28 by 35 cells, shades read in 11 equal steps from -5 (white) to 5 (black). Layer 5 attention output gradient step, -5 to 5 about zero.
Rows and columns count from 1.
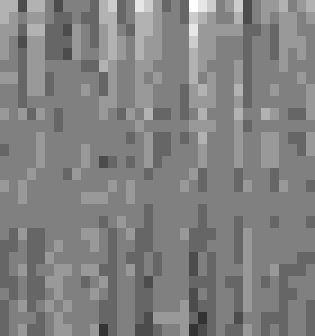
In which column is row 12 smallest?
23
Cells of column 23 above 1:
2
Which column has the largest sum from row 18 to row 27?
22
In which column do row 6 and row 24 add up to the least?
12
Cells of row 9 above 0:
3
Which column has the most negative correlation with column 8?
9
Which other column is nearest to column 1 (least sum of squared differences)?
32
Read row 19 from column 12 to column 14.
1 0 -1
